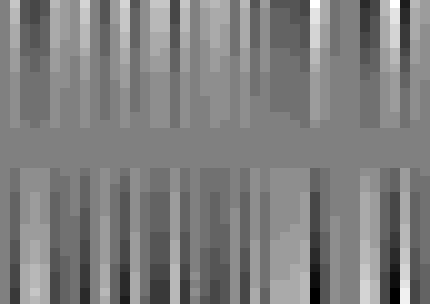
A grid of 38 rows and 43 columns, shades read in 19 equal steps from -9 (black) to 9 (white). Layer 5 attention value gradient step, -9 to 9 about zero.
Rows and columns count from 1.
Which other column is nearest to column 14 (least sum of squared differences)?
29
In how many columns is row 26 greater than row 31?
12
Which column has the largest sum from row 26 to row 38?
41
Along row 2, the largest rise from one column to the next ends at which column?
32
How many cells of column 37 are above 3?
8
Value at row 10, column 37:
-2
